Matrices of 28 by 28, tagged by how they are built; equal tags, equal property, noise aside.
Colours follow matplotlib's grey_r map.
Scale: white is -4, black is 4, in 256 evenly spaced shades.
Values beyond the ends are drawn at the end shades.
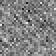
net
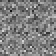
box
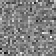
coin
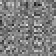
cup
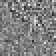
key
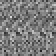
box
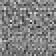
box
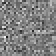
cup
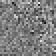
key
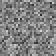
box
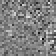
key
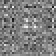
cup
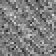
net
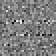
coin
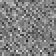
net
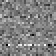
coin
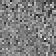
key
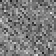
net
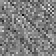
net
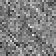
net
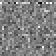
coin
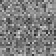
box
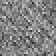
net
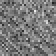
net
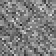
net
